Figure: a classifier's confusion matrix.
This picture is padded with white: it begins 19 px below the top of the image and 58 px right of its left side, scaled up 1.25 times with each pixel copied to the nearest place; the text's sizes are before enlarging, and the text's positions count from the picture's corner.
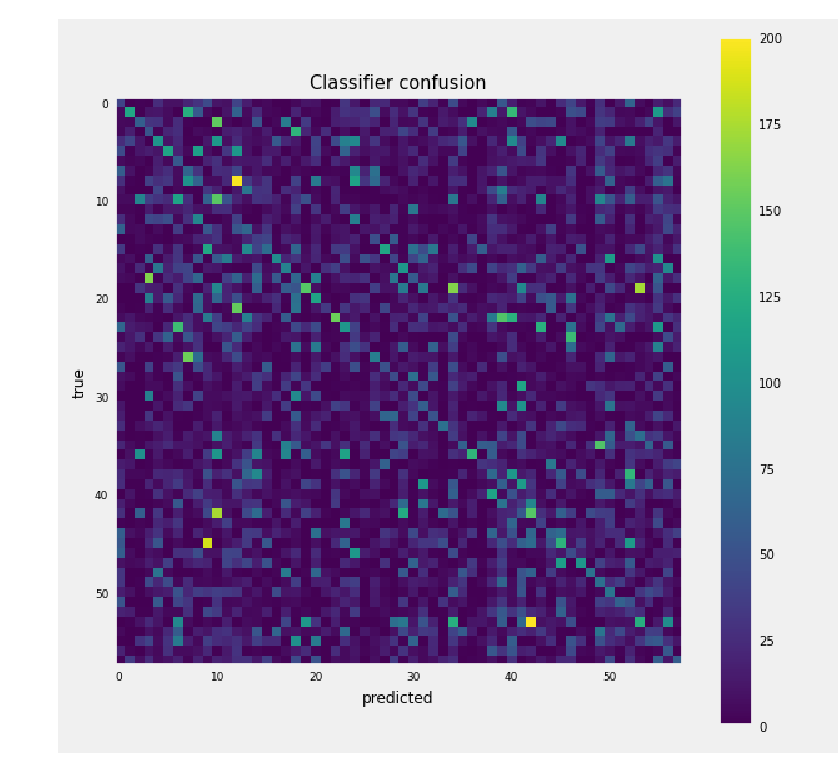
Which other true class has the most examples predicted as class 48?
42
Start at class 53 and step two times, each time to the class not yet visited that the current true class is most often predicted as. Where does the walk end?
10
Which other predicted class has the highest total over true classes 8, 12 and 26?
7
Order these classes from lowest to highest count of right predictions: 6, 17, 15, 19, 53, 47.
6, 15, 17, 47, 53, 19
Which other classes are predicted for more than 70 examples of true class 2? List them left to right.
10, 17, 36
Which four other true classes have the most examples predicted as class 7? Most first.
26, 1, 8, 24
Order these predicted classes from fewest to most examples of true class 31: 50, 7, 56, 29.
56, 29, 7, 50
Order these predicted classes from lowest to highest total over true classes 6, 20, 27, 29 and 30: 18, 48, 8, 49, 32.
48, 32, 49, 8, 18
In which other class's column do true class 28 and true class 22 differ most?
39
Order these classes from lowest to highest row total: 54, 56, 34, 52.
56, 52, 34, 54
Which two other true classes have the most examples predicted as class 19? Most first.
53, 36
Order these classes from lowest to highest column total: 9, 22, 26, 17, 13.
22, 26, 17, 13, 9
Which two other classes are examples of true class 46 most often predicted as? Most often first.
24, 0
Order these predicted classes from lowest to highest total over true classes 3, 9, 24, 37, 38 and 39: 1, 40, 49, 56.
1, 49, 56, 40
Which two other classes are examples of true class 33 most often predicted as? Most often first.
52, 45
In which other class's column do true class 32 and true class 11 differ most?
27
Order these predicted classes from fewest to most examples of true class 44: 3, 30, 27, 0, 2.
2, 3, 27, 30, 0
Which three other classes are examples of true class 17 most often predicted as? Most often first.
29, 56, 4
